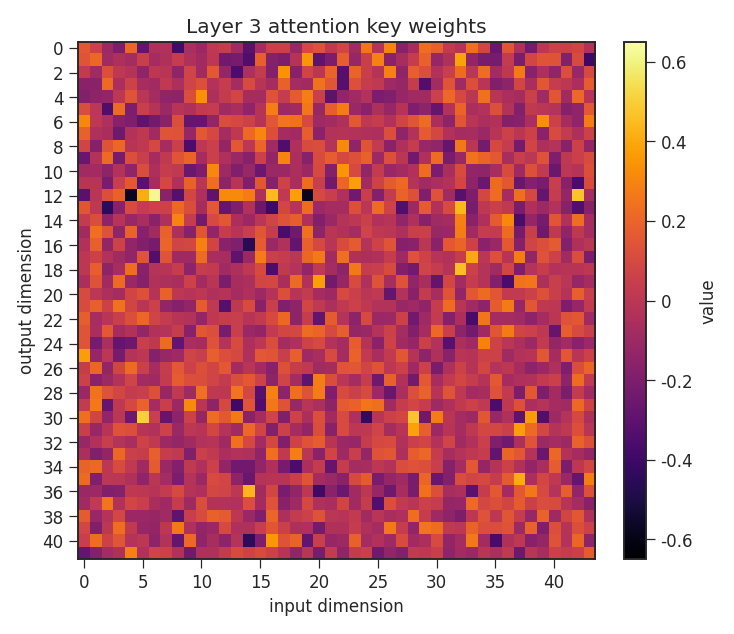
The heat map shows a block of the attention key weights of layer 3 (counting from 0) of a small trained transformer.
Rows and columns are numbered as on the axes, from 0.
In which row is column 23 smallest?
12
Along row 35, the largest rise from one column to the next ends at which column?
43
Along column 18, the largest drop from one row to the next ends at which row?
34
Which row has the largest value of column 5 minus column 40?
30
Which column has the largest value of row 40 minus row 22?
33
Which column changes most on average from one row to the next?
37
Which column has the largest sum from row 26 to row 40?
29
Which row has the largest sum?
31
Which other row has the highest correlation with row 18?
13
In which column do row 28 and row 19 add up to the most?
20
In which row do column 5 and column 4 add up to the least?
6
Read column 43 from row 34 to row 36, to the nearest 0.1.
0.1 0.3 0.1
